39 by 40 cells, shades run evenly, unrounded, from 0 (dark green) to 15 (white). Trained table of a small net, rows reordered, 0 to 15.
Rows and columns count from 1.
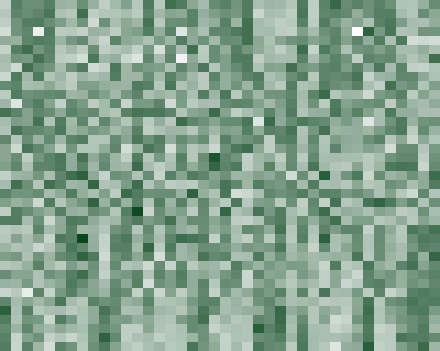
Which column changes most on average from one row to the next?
8
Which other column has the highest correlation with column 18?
28
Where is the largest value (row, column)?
4, 33
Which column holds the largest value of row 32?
14
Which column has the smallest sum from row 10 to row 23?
13
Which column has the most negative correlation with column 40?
3
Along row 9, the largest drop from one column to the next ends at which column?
2
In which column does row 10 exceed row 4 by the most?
34
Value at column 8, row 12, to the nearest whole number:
7
